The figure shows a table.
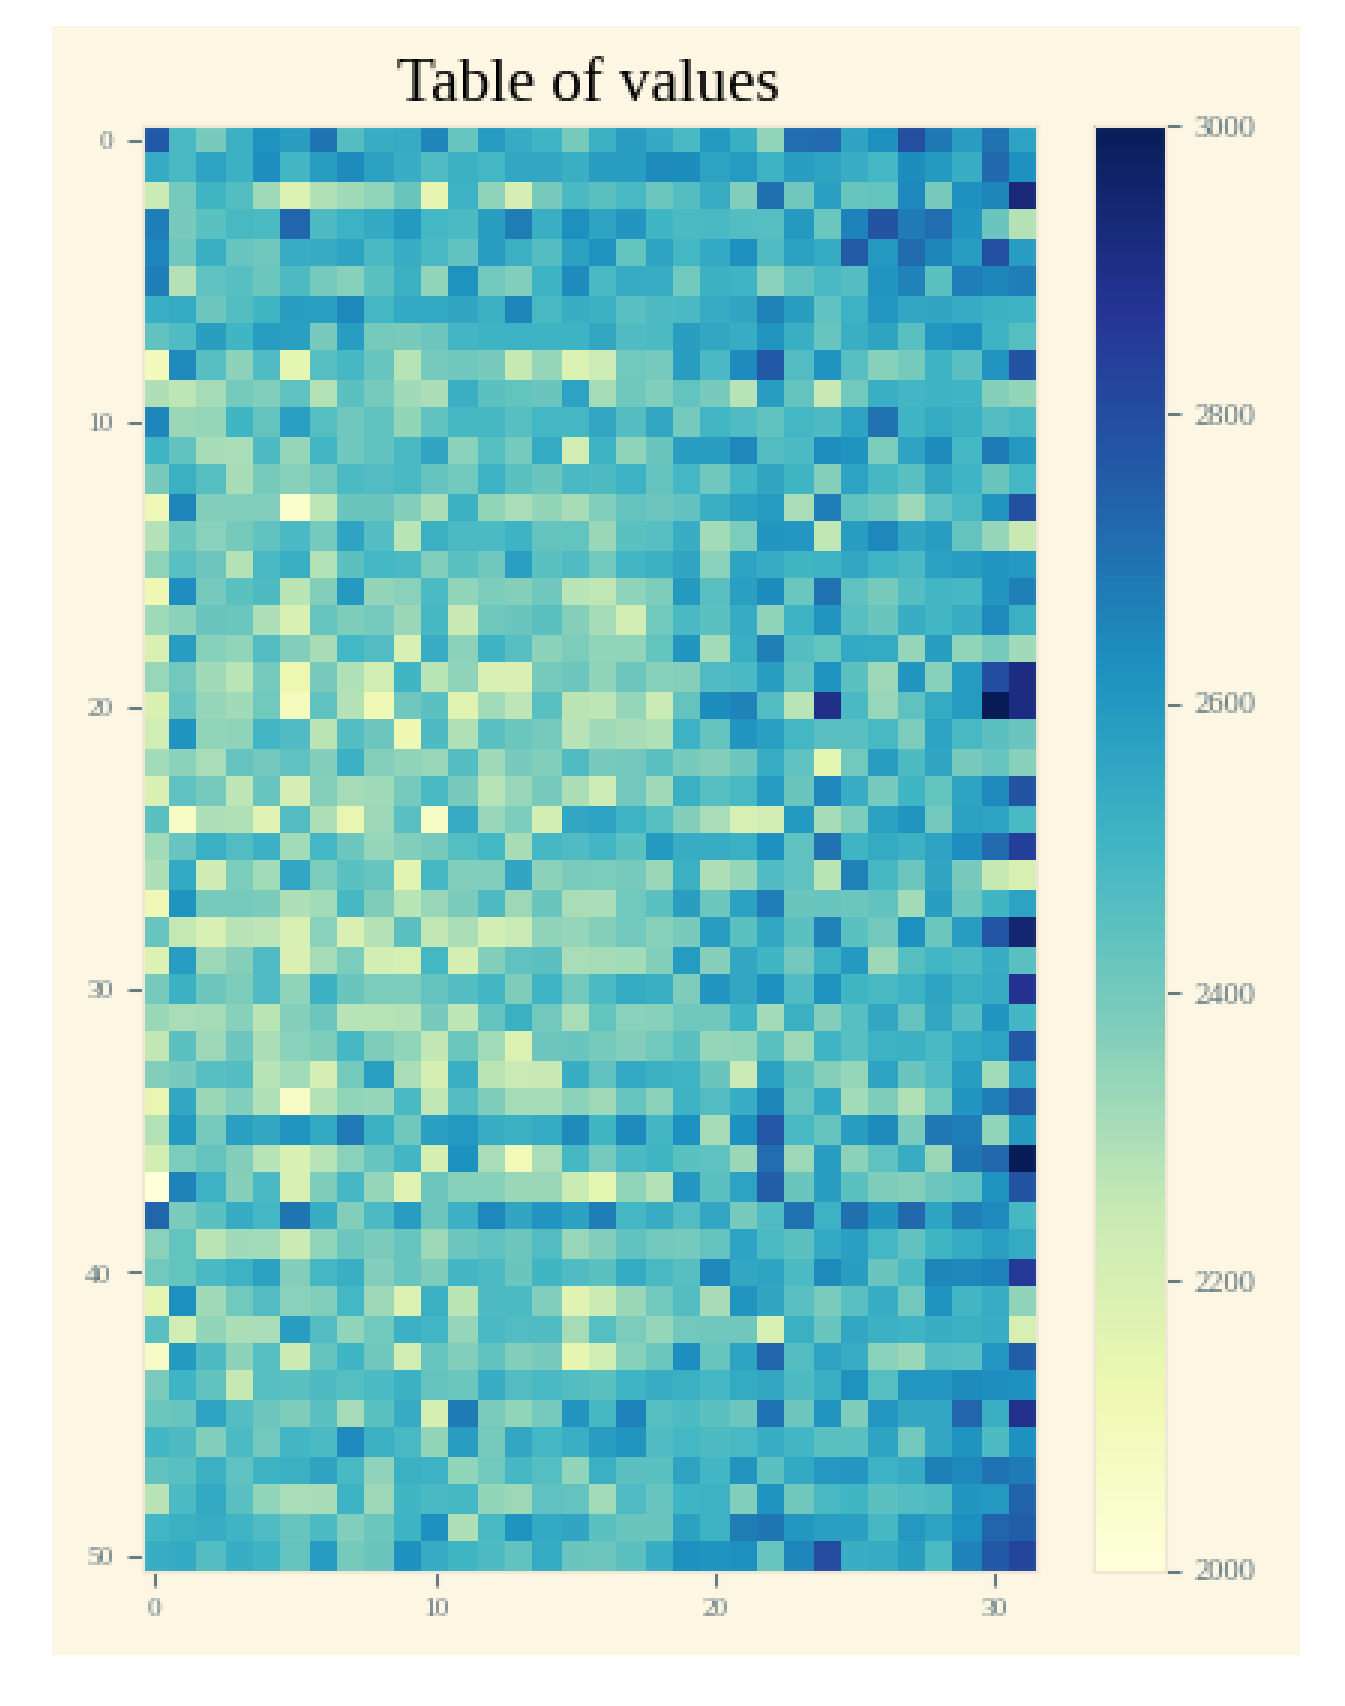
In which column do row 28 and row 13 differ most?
1
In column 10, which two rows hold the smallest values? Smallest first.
24, 2
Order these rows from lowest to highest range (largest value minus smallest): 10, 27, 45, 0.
10, 0, 27, 45
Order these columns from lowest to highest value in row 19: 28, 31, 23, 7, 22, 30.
7, 28, 23, 22, 30, 31
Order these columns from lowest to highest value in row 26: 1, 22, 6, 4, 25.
4, 6, 22, 1, 25
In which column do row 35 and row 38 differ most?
0
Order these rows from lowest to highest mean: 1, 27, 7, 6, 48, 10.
27, 48, 10, 7, 6, 1
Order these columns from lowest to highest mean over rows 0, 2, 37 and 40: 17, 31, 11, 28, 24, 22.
11, 17, 28, 22, 24, 31
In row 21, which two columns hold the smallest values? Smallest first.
9, 0
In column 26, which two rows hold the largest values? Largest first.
3, 10
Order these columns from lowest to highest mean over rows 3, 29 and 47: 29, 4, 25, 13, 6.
6, 4, 13, 29, 25
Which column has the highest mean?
31
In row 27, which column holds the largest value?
22
